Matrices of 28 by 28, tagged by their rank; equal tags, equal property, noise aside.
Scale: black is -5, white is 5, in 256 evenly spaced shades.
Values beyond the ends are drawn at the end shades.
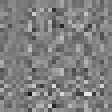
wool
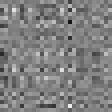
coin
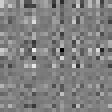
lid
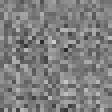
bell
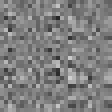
coin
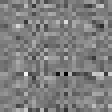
coin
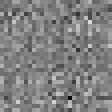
bell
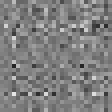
wool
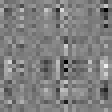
lid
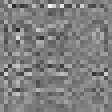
coin
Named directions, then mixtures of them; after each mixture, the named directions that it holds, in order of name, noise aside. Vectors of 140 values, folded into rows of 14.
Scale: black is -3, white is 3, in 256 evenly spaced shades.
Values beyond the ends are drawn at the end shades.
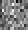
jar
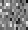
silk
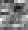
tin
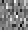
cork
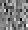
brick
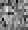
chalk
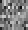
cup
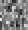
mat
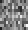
cup, mat.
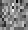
chalk, jar.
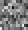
cup, jar, mat.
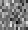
silk.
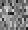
chalk, silk.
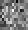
chalk, jar, mat.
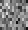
cup, silk.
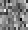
brick, tin.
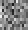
jar.
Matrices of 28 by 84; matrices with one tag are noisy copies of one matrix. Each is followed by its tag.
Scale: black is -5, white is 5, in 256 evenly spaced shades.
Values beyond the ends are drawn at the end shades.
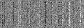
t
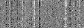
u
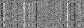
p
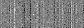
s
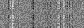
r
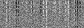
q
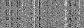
u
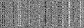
t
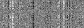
r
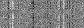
r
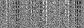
q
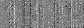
s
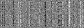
t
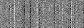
s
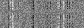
r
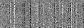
s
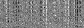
q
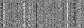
p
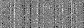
s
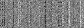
t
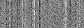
u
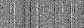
s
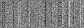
t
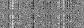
r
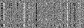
p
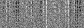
q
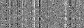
u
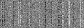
t
